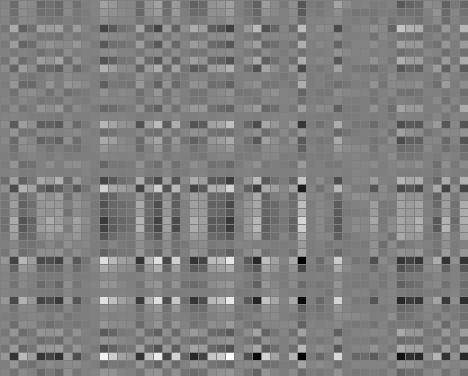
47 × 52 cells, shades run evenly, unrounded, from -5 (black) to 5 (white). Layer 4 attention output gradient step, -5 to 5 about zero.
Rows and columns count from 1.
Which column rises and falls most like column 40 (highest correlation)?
41
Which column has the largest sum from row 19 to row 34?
34
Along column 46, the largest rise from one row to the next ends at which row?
46
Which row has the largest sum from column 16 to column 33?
45
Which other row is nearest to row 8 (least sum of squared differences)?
44
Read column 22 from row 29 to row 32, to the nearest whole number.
2 1 0 1
